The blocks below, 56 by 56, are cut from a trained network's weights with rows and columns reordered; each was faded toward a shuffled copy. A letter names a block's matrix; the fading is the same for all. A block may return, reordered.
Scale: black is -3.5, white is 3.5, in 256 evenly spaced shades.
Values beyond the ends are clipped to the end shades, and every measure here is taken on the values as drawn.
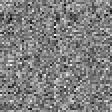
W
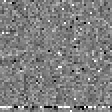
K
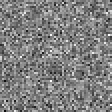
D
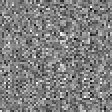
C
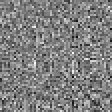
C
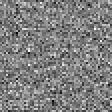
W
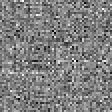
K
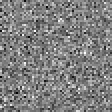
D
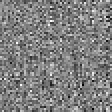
C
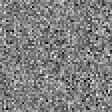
D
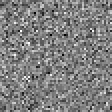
D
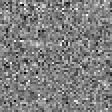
D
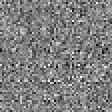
K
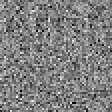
D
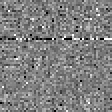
K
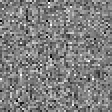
D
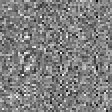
C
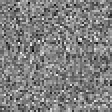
W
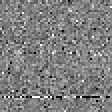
K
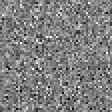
K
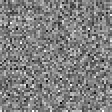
W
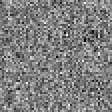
W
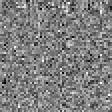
D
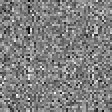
C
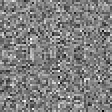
C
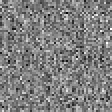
W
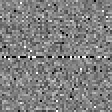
K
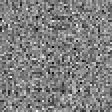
D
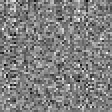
C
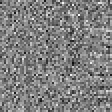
W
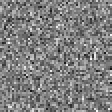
W
